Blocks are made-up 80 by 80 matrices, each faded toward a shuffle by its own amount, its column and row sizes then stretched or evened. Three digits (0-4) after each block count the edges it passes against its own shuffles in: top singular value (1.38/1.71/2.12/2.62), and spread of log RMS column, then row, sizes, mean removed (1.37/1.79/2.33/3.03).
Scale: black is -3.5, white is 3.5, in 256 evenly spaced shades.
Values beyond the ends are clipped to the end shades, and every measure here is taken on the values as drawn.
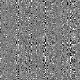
3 4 1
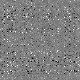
0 3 3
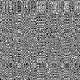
4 1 1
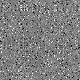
2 0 0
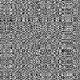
4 3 3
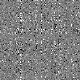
1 3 2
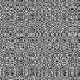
4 0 2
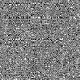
3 1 2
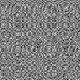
4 1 0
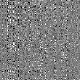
3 4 2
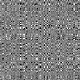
4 4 4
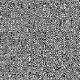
2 3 2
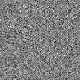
3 1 0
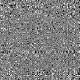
3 2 3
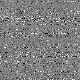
0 0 4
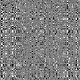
4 4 2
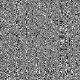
2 4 1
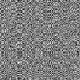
4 3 2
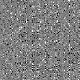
3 3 0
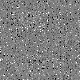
0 2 1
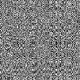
3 3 0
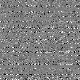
2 0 4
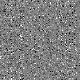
2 3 1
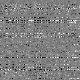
3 1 4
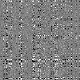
3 4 3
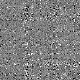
1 3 3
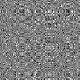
4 2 1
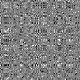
4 2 2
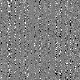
1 4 0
